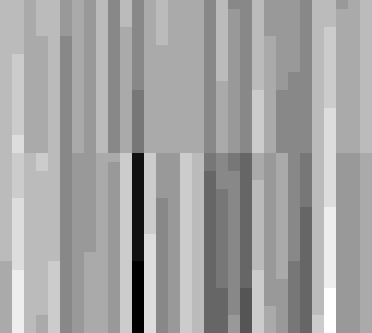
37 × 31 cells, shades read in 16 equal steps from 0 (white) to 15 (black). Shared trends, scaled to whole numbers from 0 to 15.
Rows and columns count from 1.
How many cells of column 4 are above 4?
15
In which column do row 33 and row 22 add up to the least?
28
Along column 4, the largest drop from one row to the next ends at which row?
18
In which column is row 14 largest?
12
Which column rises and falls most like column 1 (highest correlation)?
25
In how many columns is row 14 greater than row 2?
8
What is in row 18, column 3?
4
